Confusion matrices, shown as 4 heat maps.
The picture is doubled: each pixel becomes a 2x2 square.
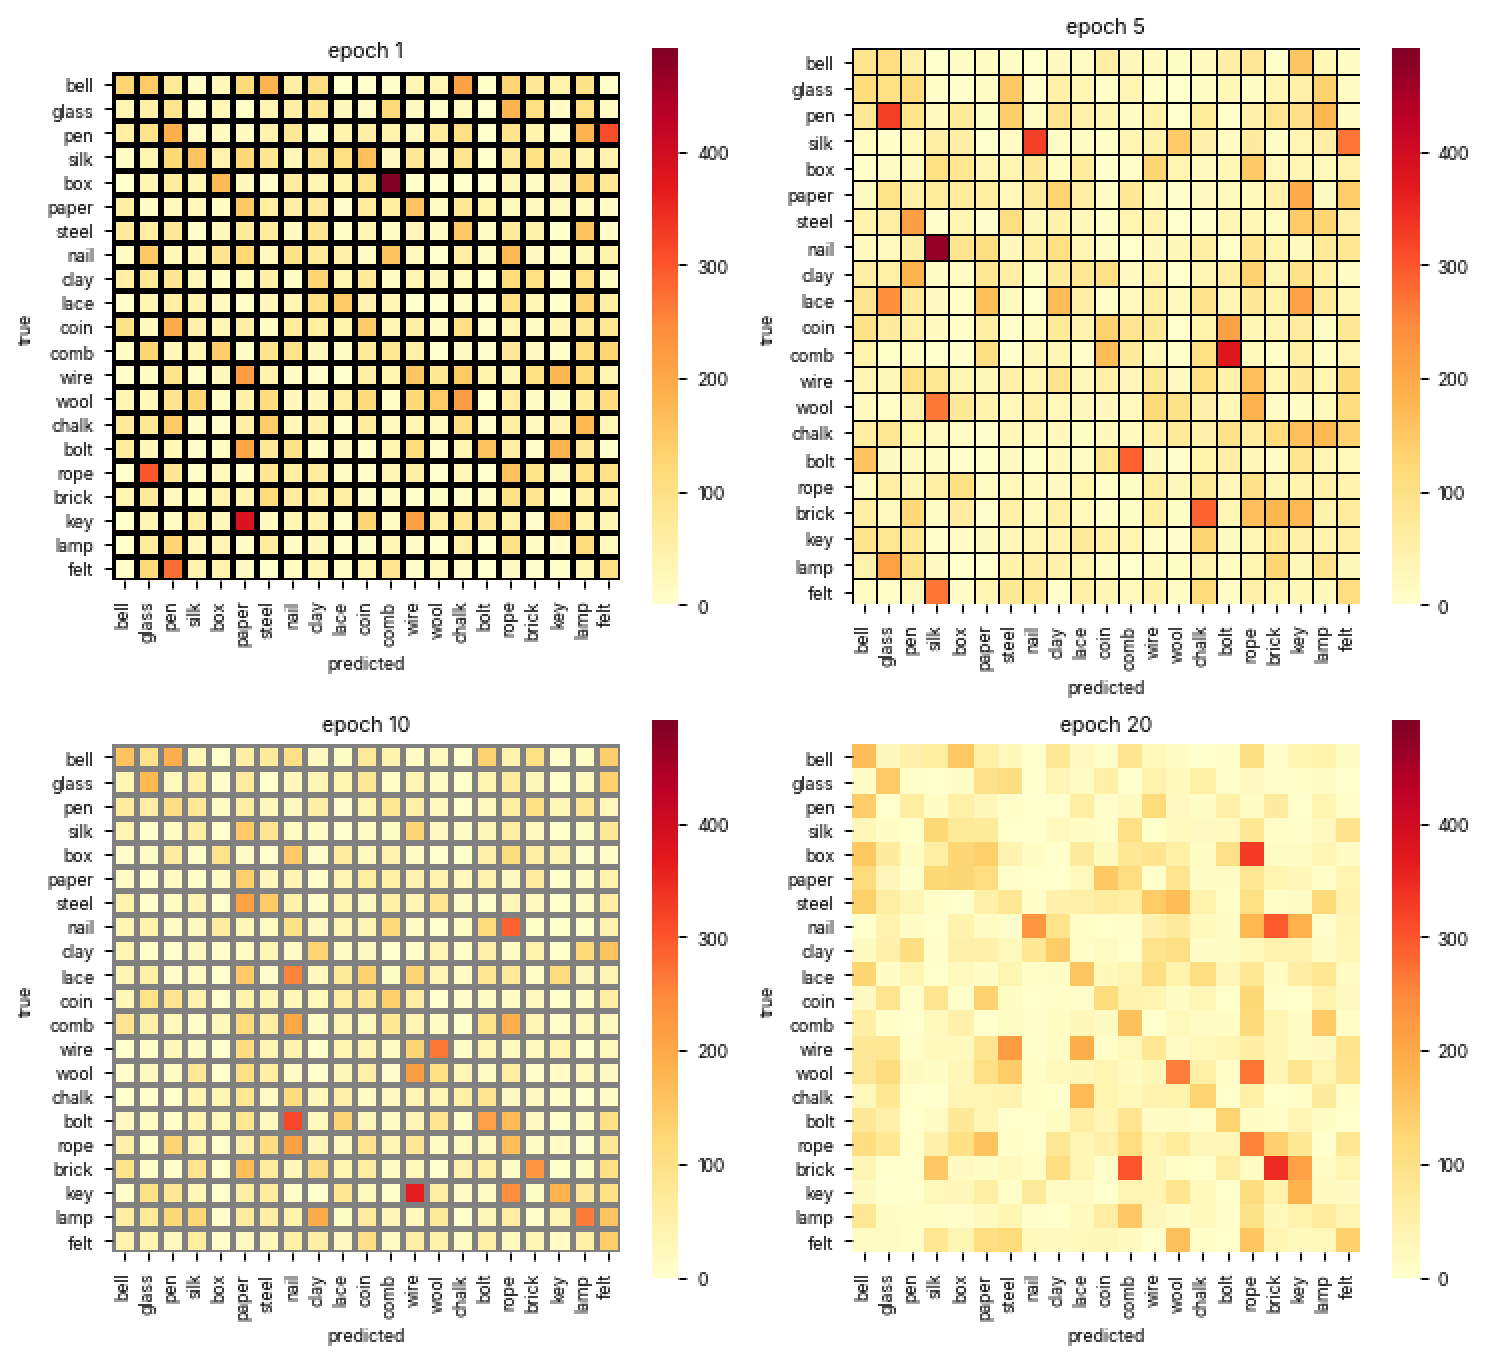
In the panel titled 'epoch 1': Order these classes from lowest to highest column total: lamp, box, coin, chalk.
box, coin, chalk, lamp
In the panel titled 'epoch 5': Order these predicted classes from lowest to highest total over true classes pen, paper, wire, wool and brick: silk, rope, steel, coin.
coin, steel, silk, rope
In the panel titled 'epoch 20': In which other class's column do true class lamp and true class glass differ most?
comb
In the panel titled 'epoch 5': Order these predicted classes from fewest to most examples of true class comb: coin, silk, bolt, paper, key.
silk, key, paper, coin, bolt
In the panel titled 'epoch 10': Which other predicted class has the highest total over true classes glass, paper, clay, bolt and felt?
nail
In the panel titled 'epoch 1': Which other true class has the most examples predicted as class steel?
bell
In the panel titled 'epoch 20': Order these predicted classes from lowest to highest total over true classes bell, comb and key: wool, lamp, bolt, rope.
bolt, wool, lamp, rope
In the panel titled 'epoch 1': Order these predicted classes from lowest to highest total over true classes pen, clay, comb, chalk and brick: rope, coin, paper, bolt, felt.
bolt, paper, coin, rope, felt
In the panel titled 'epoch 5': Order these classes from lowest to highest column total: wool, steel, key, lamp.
wool, steel, lamp, key
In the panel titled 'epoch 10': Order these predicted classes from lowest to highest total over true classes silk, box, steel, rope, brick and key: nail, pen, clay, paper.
clay, pen, nail, paper
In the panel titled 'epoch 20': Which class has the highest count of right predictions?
brick
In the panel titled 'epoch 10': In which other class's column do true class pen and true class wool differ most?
wire
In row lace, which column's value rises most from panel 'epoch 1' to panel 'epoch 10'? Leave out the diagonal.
nail
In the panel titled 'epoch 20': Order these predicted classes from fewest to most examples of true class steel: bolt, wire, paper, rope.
bolt, paper, rope, wire
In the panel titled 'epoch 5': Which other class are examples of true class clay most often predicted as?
pen
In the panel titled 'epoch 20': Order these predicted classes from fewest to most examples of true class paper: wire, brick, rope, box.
wire, brick, rope, box
